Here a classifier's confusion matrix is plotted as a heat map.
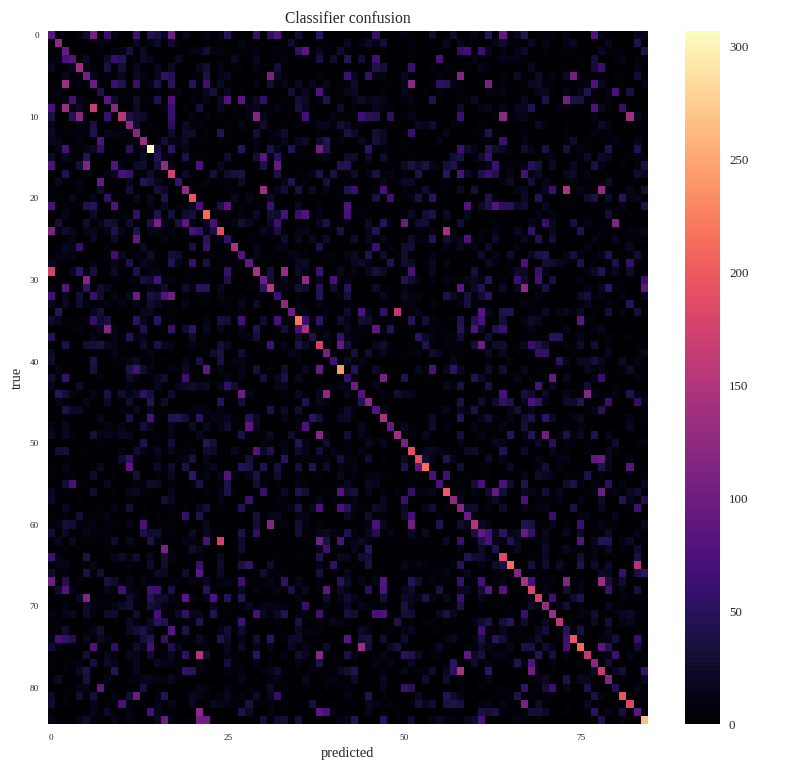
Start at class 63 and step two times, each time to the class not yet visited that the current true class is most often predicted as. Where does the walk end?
5
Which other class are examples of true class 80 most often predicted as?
7
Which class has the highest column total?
38
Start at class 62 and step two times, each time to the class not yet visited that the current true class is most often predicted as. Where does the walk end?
56
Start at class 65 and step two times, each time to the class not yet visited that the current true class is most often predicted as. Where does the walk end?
21
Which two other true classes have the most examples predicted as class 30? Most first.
19, 15
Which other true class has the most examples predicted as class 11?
53
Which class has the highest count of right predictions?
14
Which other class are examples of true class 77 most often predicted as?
68
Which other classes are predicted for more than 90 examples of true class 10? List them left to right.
4, 29, 64, 82
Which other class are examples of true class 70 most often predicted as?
36
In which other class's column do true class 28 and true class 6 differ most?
2
